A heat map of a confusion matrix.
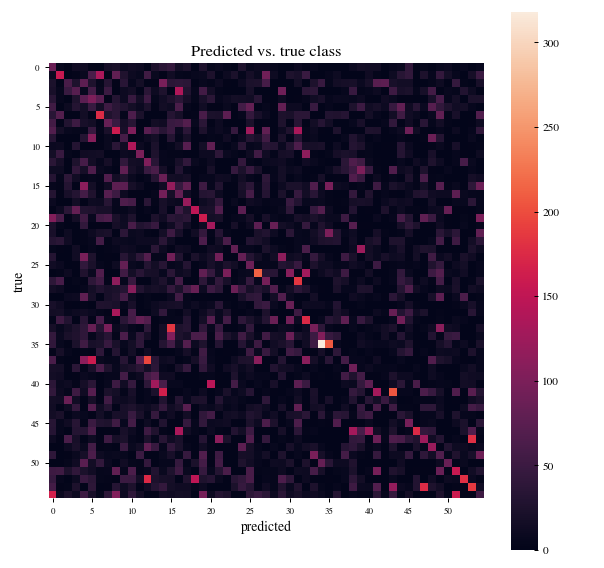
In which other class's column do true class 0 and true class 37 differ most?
12
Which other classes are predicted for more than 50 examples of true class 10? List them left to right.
17, 20, 31
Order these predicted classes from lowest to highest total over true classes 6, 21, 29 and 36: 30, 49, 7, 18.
18, 7, 30, 49
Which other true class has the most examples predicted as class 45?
8
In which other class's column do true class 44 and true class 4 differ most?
5
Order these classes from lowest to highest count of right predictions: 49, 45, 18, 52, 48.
49, 45, 48, 18, 52
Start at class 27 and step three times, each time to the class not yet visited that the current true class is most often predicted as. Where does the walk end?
25
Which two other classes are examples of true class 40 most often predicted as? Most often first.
20, 13
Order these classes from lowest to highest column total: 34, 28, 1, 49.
28, 1, 34, 49
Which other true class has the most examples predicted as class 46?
40
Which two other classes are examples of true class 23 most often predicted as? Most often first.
39, 32
